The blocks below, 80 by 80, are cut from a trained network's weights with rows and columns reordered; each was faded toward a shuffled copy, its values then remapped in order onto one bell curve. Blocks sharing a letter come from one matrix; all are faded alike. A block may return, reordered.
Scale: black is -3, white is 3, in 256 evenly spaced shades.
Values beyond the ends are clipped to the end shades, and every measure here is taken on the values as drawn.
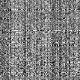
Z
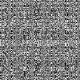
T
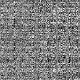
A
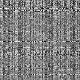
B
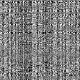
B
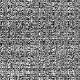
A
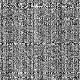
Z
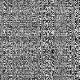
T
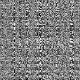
T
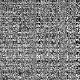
A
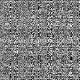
T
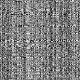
Z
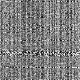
B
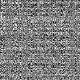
A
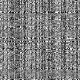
B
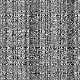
B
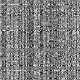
B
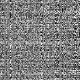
A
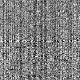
Z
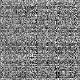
A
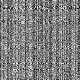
B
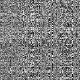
T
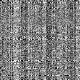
Z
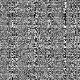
T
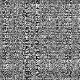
A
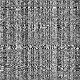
B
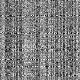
B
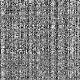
Z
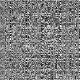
T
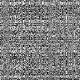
A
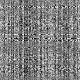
B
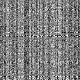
B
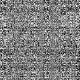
A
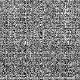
A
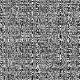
T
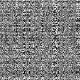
A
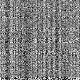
Z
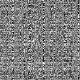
T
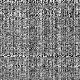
Z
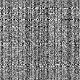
B
